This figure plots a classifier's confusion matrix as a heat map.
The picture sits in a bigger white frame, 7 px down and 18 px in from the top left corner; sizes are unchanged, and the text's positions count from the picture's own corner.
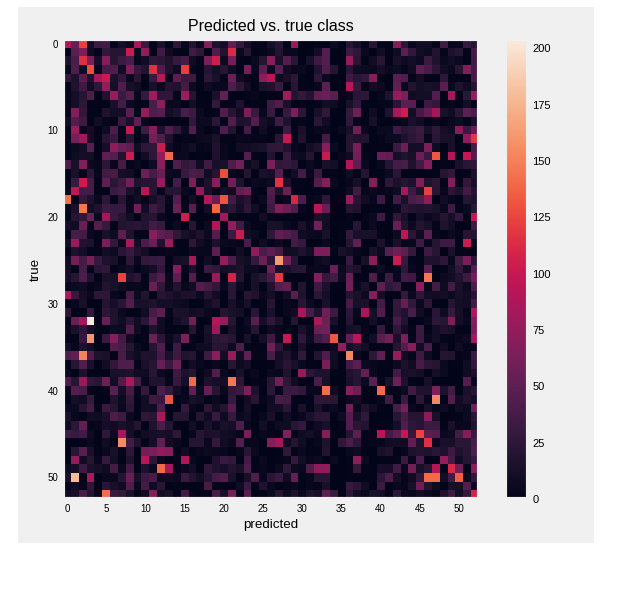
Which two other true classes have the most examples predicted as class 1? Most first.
50, 17
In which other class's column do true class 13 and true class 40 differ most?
51
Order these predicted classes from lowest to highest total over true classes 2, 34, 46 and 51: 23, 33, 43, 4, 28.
4, 23, 43, 33, 28
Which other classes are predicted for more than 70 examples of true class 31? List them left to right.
30, 38, 52
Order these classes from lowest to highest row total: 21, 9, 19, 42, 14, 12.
9, 42, 21, 12, 14, 19
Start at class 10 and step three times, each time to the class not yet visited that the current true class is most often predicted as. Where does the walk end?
12
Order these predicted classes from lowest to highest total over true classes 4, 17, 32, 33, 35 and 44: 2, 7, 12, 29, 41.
41, 29, 7, 12, 2
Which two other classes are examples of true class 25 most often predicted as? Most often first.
27, 42
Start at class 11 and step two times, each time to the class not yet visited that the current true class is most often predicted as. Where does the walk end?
5
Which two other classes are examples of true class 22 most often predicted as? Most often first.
43, 11
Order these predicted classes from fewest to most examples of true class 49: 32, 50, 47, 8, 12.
8, 50, 32, 47, 12
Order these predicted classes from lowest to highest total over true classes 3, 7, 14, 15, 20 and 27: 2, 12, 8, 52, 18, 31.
31, 18, 8, 2, 52, 12
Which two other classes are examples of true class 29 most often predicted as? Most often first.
0, 39
